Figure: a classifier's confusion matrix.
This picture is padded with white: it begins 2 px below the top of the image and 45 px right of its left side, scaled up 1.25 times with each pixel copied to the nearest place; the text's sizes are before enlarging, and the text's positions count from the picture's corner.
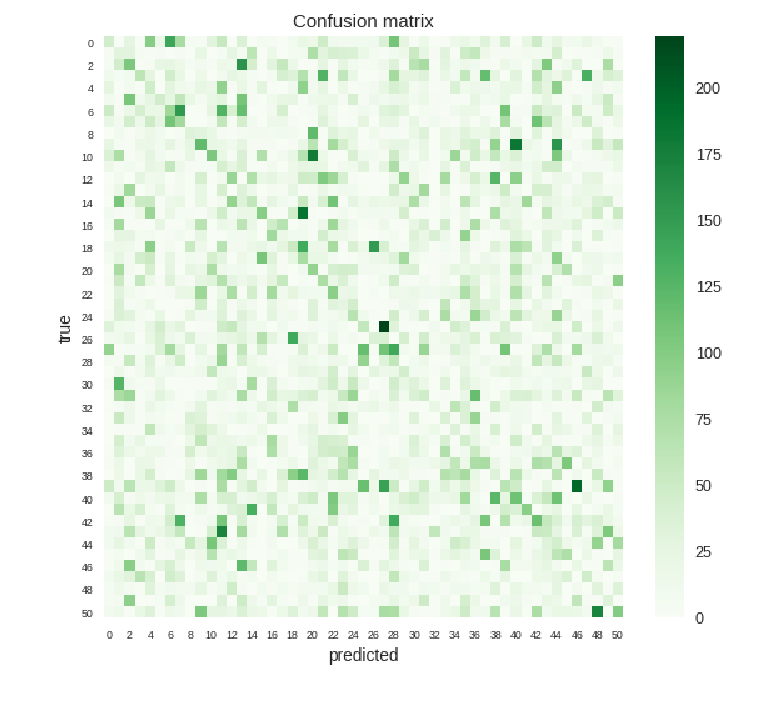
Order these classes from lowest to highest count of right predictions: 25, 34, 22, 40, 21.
34, 25, 21, 22, 40
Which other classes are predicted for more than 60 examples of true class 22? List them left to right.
9, 12, 16, 35, 40
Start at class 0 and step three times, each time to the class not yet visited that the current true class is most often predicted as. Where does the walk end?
42
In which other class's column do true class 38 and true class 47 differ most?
19
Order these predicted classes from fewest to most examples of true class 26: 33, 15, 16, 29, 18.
33, 16, 29, 15, 18
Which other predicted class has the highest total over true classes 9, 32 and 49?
40
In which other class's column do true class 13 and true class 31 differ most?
36
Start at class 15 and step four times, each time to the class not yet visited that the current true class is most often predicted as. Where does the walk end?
20
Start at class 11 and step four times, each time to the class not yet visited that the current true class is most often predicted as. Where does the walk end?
39
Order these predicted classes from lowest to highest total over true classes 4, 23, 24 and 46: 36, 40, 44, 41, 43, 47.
47, 41, 43, 40, 36, 44
